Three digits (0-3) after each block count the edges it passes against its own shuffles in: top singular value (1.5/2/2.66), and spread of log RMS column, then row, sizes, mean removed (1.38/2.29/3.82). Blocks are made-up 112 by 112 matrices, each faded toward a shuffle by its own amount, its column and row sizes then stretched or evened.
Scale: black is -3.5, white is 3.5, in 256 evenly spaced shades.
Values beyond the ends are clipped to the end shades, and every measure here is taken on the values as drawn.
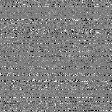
1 1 3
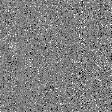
0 2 0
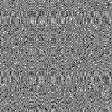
3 1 0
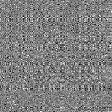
3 1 2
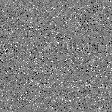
1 0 1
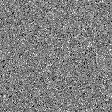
1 0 0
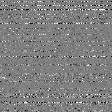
2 0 3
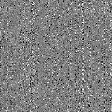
2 2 0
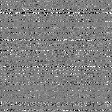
1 1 3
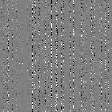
1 3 0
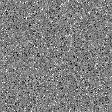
1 1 0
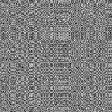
3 2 0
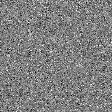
0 1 1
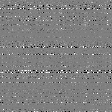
2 1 3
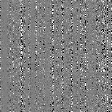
1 3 1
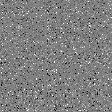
1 1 1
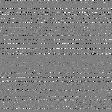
2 0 3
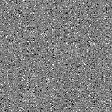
2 1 0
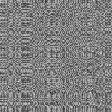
3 1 0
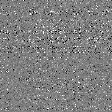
0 1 2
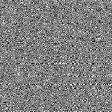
2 0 2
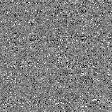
1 1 2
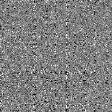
1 2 1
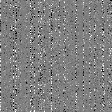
1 3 0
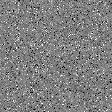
1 1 0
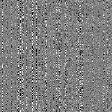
2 3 0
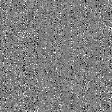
1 2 0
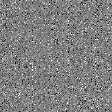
1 2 0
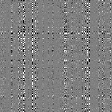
3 3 2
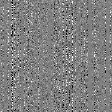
1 3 0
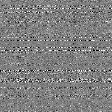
2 1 3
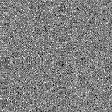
2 0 0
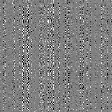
3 3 1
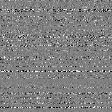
1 0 3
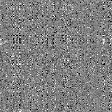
2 2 1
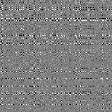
3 2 3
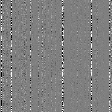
3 3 0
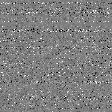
0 0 2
